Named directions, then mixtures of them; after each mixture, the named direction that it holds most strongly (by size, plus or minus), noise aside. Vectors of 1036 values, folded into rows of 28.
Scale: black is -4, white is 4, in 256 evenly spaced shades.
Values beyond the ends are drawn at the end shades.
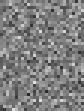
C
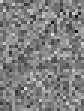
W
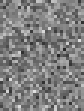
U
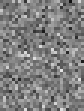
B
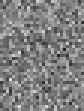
U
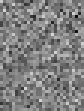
W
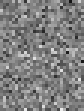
B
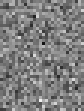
C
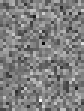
W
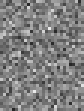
U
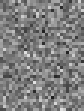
B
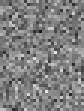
C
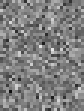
B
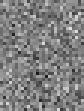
W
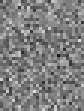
U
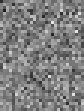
W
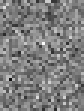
U
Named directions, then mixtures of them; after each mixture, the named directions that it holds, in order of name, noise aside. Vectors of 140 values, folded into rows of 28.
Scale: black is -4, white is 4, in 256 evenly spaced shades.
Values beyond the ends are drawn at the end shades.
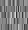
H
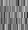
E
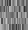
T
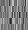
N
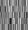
E, N.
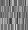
N.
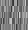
N.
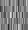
E, H, N.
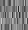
E, H, N.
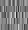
H.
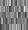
T.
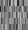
E, H, T.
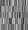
N.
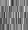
E, N, T.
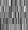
H, N, T.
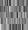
T.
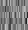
E, H.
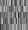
H, T.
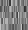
H, N, T.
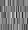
H.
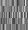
E, N.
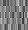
E.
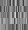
H, T.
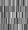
E, H.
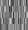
E, N, T.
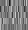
H, N, T.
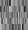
N, T.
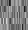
N, T.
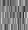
E.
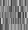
E, T.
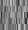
E.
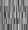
E, H.
